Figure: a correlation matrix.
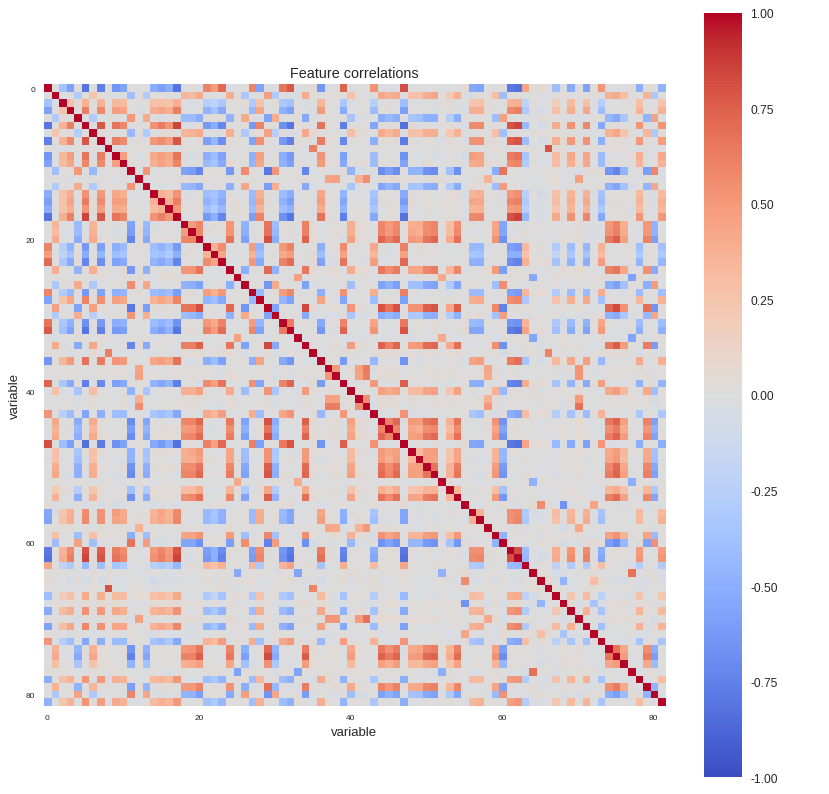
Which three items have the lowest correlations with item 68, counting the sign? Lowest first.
55, 65, 72
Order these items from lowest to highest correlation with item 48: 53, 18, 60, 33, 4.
60, 4, 33, 53, 18
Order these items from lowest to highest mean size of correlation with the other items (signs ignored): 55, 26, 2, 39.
55, 2, 26, 39
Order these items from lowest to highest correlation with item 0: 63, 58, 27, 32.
58, 63, 27, 32
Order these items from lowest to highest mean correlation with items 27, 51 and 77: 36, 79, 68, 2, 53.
36, 2, 68, 53, 79
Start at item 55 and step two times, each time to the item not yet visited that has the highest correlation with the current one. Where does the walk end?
72
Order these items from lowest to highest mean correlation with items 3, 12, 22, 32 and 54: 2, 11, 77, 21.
11, 2, 77, 21
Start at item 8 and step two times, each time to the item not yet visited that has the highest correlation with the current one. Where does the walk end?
35
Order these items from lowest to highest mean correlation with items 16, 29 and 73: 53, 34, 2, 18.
2, 53, 18, 34
